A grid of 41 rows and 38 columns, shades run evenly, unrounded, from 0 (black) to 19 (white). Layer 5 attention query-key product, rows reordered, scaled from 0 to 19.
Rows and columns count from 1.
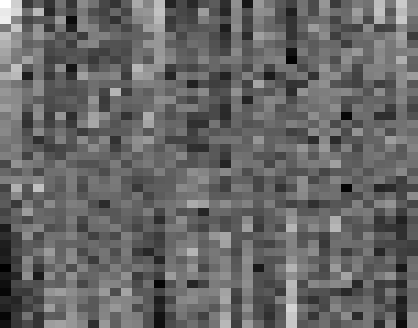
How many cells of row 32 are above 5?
31
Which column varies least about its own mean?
34
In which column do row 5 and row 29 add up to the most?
4
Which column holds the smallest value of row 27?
19
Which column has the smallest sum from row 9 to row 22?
21
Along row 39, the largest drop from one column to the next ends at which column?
28
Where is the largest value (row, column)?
1, 1
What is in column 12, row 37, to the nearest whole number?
12
